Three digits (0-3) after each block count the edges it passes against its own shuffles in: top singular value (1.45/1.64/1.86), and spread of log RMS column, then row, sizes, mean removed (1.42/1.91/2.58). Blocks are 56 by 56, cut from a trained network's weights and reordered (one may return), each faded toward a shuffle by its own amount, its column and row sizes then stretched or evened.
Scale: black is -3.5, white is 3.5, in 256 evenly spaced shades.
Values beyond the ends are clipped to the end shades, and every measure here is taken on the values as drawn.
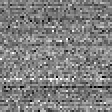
3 0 2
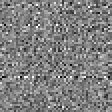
1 0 2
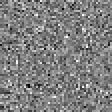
1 0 2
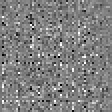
0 3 2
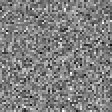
0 0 0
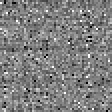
0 1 0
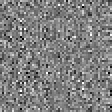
2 2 1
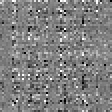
1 3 1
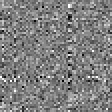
2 2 1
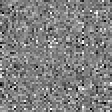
0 2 2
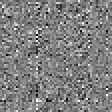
2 3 1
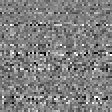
3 0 3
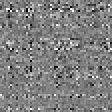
2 2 3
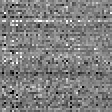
3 2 2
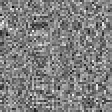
3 1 0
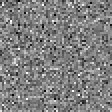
0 1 0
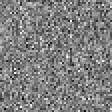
0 0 0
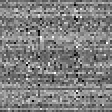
3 1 0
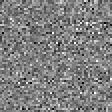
1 0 2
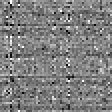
2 2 0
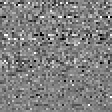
0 0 3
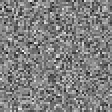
2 0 0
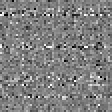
1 1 3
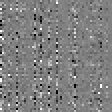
0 3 1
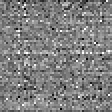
2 1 1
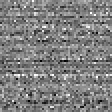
3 0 2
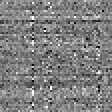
2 2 0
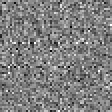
1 0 1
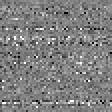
0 0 3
